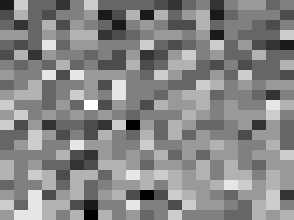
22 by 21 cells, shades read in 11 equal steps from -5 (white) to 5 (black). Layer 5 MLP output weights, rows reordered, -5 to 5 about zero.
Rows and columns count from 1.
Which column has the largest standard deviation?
7
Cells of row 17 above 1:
2
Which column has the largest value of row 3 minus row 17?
9
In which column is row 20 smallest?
3
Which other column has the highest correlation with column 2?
19
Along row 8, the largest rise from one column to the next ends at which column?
5
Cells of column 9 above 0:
6
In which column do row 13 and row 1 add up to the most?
10
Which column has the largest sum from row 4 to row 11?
8
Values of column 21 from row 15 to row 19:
1 -3 -1 -1 -1
